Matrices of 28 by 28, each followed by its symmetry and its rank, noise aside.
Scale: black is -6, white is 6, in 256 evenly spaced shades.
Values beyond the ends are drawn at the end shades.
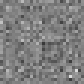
symmetric, rank four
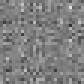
antisymmetric, rank four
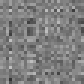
no symmetry, rank three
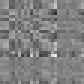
no symmetry, rank two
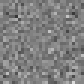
no symmetry, rank four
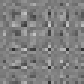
symmetric, rank two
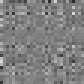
no symmetry, rank three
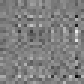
no symmetry, rank two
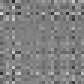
antisymmetric, rank two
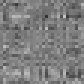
no symmetry, rank three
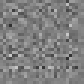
no symmetry, rank four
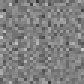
antisymmetric, rank four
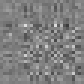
symmetric, rank two
